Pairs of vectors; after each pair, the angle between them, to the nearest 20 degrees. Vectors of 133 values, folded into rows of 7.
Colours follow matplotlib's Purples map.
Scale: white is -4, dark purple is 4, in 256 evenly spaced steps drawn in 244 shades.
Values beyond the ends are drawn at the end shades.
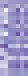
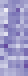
20 degrees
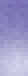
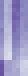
60 degrees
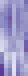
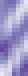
120 degrees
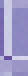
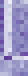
20 degrees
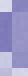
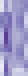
60 degrees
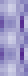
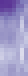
120 degrees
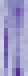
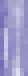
160 degrees
